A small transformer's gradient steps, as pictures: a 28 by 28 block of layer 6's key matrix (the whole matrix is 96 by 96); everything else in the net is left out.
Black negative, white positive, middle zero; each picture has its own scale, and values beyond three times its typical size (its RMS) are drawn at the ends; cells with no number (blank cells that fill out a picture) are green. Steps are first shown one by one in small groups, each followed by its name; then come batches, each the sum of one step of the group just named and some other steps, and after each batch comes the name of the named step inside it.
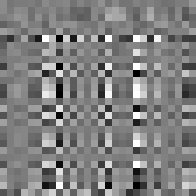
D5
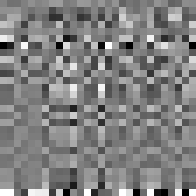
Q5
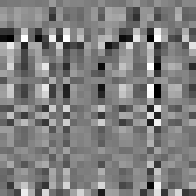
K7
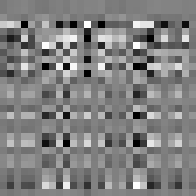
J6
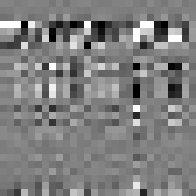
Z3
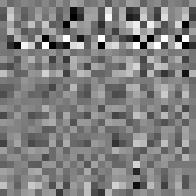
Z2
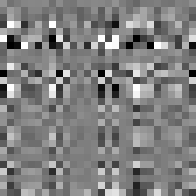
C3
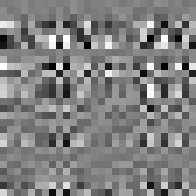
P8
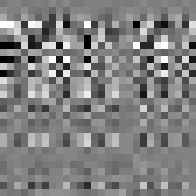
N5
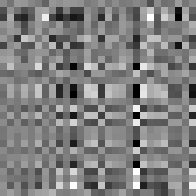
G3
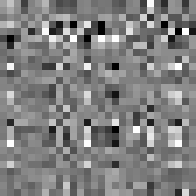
J6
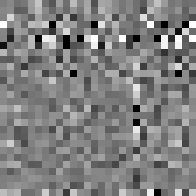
Q5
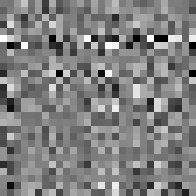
C3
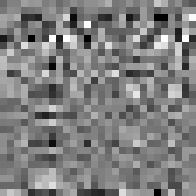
P8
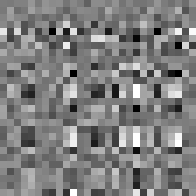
C3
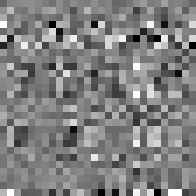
P8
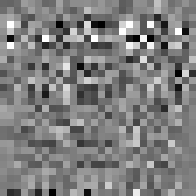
Z3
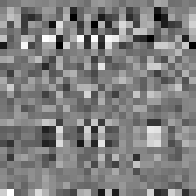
Q5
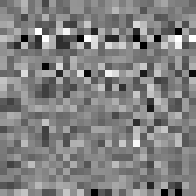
P8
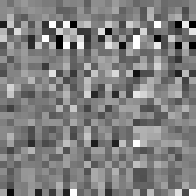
D5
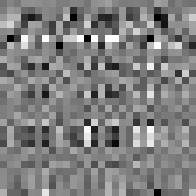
Q5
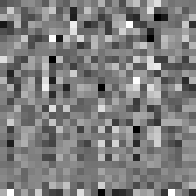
K7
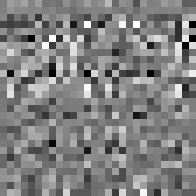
J6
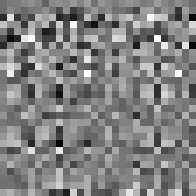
G3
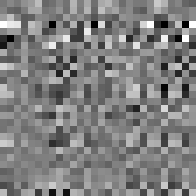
P8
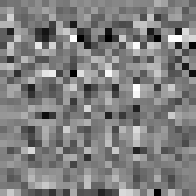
P8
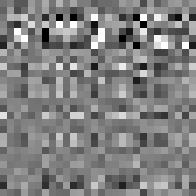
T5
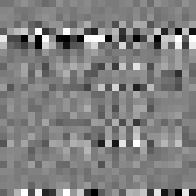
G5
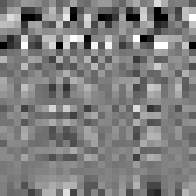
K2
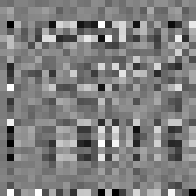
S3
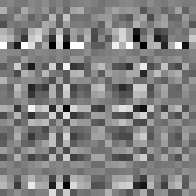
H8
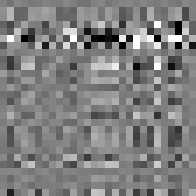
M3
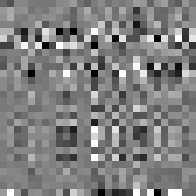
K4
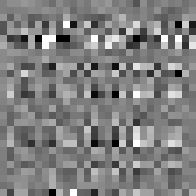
G5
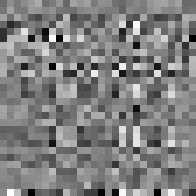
T5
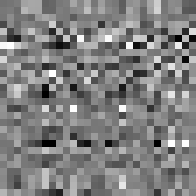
H8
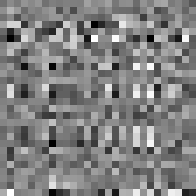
S3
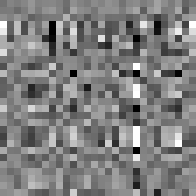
H8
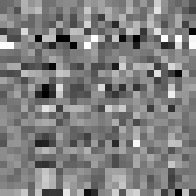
G5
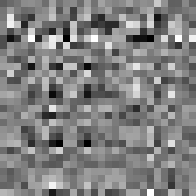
K2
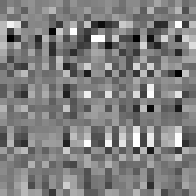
G5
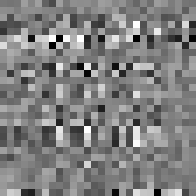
H8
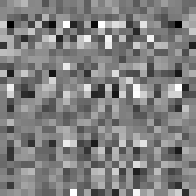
S3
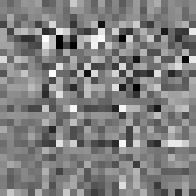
G5
